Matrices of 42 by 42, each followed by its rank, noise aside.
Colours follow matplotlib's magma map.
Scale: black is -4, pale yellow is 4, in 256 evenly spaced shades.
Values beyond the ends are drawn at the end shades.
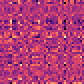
four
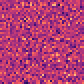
twelve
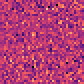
twelve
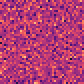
twelve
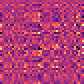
three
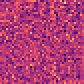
twelve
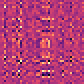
three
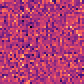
twelve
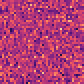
twelve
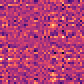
four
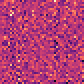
eight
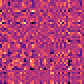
four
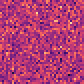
twelve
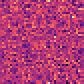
eight
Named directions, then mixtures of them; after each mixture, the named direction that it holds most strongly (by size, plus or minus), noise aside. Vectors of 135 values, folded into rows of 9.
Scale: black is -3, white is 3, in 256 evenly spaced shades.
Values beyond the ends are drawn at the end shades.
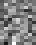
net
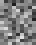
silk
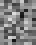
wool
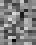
wool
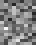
silk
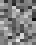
silk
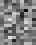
wool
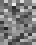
silk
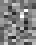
wool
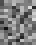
silk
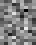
wool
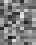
wool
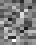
wool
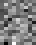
net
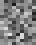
silk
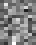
net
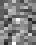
net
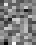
net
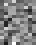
net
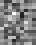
wool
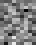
net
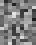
wool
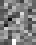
net
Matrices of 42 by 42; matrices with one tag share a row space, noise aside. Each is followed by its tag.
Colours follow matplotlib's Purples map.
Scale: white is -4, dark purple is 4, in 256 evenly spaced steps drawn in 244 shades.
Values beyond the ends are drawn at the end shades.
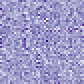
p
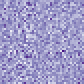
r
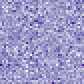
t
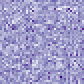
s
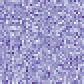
s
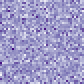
p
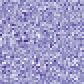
p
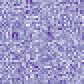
s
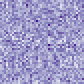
s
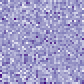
p
